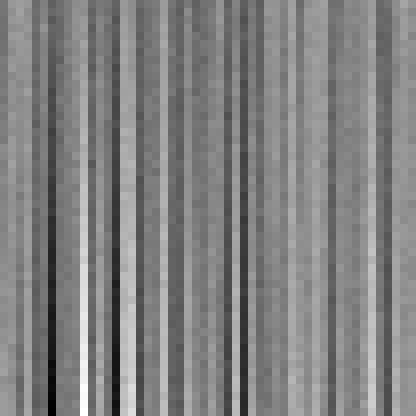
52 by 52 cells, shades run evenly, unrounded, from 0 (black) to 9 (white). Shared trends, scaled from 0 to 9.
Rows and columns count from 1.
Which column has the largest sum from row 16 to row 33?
11
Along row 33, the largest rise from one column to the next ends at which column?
16
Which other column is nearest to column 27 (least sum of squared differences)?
43
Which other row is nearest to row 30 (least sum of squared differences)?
31
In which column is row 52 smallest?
7
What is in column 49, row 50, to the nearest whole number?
3
